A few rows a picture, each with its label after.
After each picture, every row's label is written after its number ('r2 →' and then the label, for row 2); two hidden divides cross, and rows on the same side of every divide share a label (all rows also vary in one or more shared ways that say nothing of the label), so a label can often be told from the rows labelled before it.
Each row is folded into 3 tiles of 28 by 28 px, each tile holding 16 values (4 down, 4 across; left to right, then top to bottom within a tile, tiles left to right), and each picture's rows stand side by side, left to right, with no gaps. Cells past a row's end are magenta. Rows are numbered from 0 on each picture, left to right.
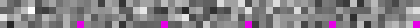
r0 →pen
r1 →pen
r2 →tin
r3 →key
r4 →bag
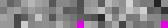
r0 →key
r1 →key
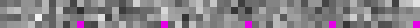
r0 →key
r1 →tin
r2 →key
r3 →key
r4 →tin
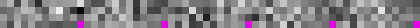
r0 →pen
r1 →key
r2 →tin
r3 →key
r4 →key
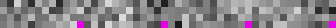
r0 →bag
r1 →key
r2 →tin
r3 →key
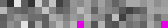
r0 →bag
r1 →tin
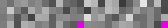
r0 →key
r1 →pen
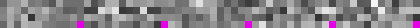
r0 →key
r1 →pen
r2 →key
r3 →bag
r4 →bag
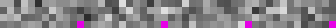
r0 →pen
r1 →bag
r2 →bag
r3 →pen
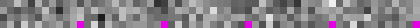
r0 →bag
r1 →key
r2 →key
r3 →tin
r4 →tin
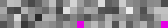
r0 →tin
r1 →bag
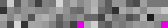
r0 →pen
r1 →bag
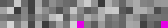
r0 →bag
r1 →pen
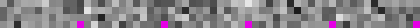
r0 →key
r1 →key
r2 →tin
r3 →pen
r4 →pen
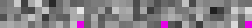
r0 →bag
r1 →key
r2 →tin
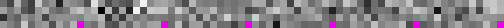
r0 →bag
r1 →tin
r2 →key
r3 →pen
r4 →tin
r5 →tin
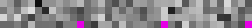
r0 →pen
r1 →tin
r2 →pen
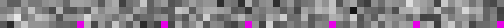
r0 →pen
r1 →pen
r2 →key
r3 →tin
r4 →tin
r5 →key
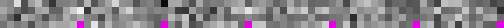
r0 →bag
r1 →key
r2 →tin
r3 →bag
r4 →key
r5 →key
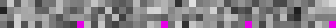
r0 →pen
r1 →tin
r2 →key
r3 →tin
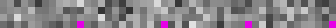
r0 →pen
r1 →tin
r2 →key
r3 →key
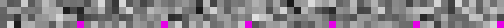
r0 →key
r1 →bag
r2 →bag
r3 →pen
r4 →bag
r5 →bag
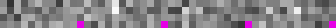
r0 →bag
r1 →pen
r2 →pen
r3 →key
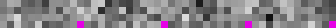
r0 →tin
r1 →tin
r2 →tin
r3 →key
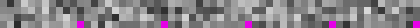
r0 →key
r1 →key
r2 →tin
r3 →pen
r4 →pen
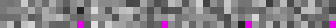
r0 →key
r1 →key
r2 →pen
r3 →pen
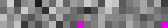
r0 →pen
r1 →pen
